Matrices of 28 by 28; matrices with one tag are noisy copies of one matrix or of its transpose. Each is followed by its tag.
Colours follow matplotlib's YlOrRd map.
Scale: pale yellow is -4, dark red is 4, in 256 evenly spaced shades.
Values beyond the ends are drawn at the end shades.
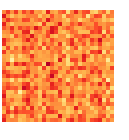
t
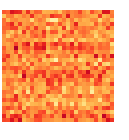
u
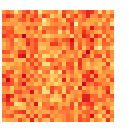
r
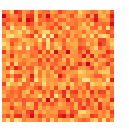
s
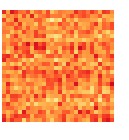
u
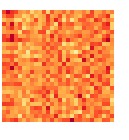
s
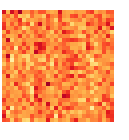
u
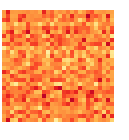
r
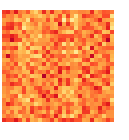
s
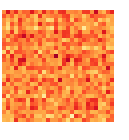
t
